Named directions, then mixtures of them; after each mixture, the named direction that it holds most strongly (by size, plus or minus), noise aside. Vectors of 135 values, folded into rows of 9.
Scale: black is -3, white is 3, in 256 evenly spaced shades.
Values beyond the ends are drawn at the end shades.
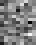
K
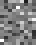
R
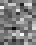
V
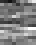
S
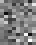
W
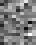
K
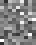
R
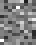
R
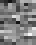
S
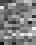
V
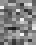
V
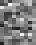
V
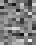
V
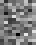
W
